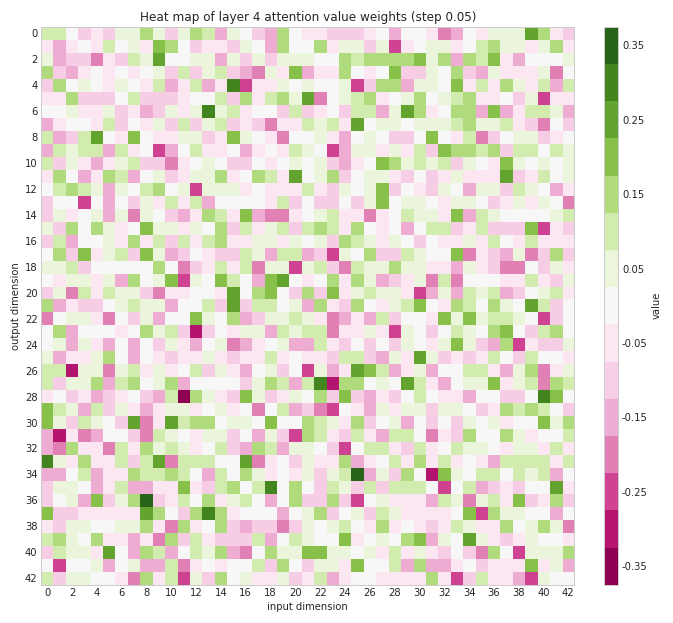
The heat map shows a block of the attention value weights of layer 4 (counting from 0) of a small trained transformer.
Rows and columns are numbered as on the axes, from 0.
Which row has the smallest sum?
24
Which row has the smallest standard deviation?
16
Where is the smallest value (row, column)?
28, 11
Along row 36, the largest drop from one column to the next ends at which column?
9
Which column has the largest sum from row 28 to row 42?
40
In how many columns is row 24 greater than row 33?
11
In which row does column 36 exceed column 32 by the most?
27
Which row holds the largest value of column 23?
20
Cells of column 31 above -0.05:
18
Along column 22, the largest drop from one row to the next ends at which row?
29
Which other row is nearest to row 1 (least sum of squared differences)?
23
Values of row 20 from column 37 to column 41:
-0.15 -0.1 0 0.05 0.1
